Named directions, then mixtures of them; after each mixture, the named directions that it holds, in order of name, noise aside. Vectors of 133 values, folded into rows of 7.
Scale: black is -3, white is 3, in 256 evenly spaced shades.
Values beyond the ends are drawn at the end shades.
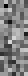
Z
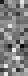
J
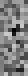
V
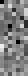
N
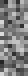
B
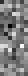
J, N, V.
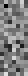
J, V, Z.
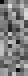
B, N, V.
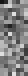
B, N, Z.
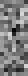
V.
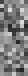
N, V.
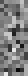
J, V.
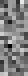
B, J, Z.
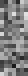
B.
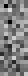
V, Z.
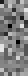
N.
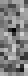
V.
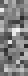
V, Z.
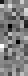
N.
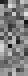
B, N.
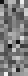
J, N, Z.
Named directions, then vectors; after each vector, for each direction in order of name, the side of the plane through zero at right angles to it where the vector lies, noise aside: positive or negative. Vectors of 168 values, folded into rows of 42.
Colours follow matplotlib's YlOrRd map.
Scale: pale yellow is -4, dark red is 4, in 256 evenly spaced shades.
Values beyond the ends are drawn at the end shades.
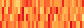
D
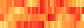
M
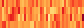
negative, negative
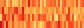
positive, negative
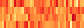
negative, positive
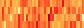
positive, positive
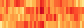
negative, positive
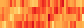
positive, positive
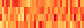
negative, positive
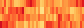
positive, negative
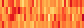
negative, negative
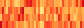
positive, negative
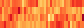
negative, negative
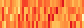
positive, positive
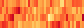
negative, negative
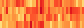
negative, positive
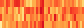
negative, positive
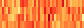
positive, positive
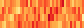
positive, positive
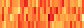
positive, positive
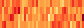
negative, negative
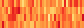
negative, negative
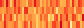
negative, negative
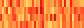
negative, positive
